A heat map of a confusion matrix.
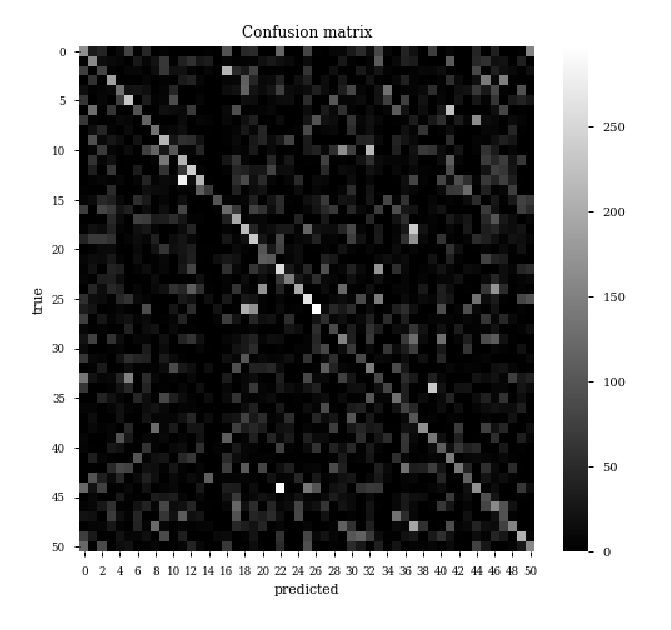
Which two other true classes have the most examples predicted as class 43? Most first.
14, 26
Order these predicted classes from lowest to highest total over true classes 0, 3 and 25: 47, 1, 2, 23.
23, 2, 1, 47
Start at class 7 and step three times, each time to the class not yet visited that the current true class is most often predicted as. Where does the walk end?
33
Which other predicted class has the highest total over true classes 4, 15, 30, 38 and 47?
34
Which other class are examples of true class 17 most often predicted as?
46
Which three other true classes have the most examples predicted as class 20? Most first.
24, 21, 42
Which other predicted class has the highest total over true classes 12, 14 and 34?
39
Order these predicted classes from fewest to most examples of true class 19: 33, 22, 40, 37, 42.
42, 33, 40, 22, 37
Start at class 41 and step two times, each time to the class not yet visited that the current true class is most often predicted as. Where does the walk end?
1
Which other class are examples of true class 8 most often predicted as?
25
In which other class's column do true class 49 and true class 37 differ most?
31
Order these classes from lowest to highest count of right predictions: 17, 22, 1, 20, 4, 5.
20, 4, 1, 17, 5, 22
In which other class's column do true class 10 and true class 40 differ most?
32
